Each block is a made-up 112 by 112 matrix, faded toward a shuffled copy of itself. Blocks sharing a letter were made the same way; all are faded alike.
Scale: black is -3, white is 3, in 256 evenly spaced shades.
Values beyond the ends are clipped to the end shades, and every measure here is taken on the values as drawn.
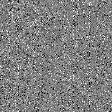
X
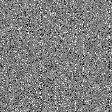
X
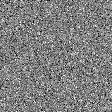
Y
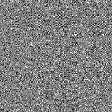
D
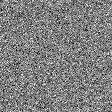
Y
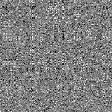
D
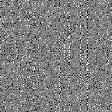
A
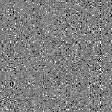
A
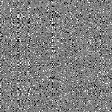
A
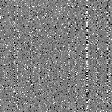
A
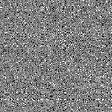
D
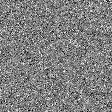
Y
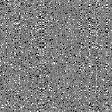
A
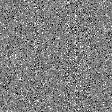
X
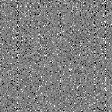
A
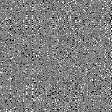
A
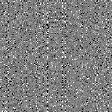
A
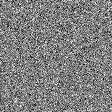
Y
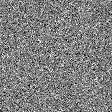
Y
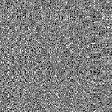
D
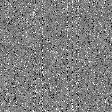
X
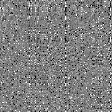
A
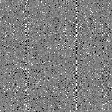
A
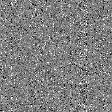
X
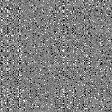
A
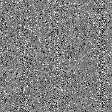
X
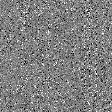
X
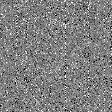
X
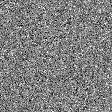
Y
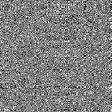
D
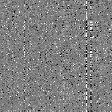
A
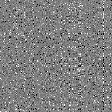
A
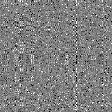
A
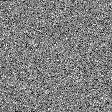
Y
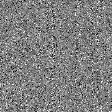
X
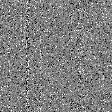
X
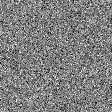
Y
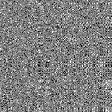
D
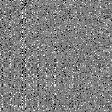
A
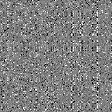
A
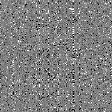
A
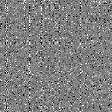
A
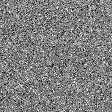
Y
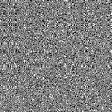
D
